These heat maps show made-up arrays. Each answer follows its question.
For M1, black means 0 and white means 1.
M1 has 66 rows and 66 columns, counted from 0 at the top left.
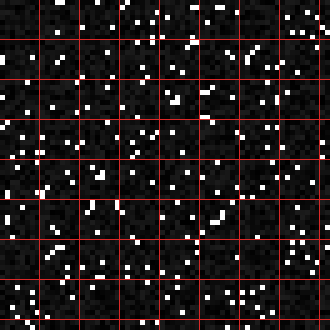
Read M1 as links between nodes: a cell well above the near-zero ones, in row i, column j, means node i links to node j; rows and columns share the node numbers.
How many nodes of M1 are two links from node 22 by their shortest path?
3
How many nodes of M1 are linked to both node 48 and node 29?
0
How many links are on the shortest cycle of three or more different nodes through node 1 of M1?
3
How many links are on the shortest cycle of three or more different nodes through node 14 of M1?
6
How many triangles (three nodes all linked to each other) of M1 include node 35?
2
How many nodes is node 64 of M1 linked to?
3
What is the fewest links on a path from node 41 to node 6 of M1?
5
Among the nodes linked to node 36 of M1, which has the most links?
node 30
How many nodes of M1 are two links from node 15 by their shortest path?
4
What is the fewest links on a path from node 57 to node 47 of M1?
3
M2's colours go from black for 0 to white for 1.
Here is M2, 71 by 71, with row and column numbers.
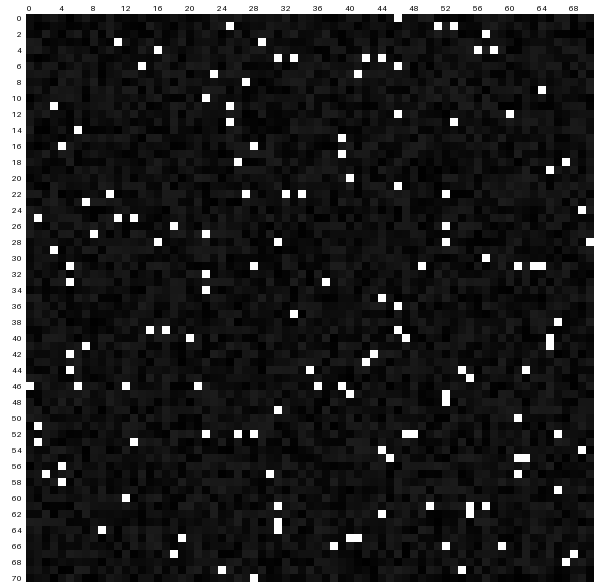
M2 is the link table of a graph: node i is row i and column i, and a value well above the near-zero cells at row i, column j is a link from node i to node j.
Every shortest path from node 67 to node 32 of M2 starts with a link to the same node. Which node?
node 18
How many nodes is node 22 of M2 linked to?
5
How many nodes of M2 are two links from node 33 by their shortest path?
3
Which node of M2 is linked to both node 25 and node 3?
node 11
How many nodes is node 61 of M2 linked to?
4
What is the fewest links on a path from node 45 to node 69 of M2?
5
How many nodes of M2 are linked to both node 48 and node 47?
1
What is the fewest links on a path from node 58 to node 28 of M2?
3
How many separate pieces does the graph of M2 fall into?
3
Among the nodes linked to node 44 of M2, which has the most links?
node 5
